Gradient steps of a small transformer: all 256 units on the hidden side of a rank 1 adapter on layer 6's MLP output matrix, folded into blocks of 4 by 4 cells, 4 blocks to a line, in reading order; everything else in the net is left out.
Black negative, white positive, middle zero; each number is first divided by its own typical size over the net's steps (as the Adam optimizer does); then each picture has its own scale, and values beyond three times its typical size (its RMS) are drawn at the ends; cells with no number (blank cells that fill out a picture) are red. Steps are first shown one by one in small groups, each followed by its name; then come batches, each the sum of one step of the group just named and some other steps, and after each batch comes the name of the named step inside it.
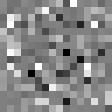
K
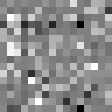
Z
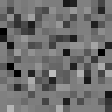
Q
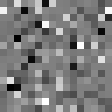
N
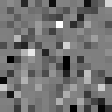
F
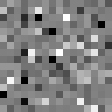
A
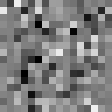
N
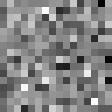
K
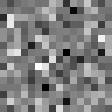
K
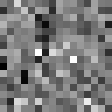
Z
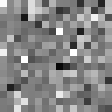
N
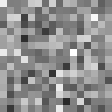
Z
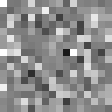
K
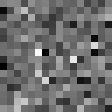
Q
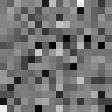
N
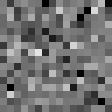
Z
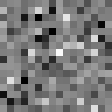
A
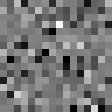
F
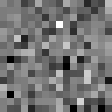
F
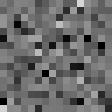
Q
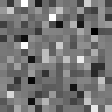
N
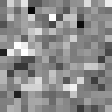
Z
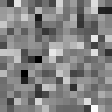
Z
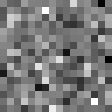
K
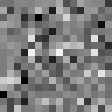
A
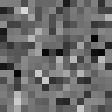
Q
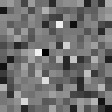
F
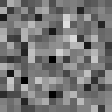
A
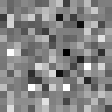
K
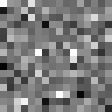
Q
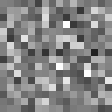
K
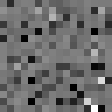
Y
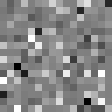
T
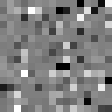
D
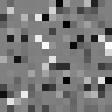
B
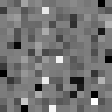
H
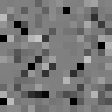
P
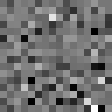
Y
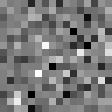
B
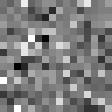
T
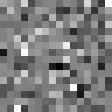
D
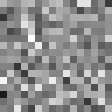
T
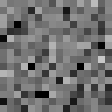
P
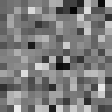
D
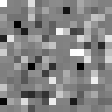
P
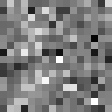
H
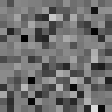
Y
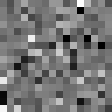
T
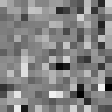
D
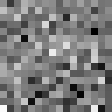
Y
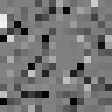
P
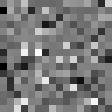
H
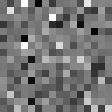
Y
